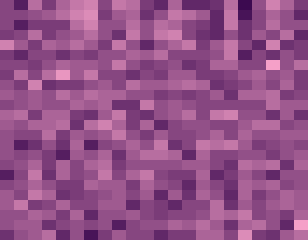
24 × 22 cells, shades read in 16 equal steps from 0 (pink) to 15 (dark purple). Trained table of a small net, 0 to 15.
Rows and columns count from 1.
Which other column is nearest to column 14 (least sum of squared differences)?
1
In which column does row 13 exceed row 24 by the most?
18
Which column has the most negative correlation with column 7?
16
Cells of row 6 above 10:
4
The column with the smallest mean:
20
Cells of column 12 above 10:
4
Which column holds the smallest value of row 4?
13
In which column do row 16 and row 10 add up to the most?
14
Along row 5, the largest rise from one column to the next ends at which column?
21
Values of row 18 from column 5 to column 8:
6 9 8 4
